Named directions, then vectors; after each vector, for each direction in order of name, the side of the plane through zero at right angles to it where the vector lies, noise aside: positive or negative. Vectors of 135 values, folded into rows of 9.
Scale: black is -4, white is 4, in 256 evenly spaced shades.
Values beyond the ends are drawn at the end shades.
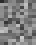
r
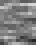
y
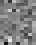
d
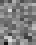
positive, positive, positive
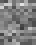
negative, positive, positive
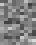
negative, positive, negative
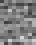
positive, positive, negative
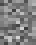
positive, negative, positive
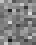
negative, negative, positive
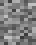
positive, negative, positive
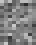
negative, negative, negative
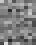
negative, negative, positive
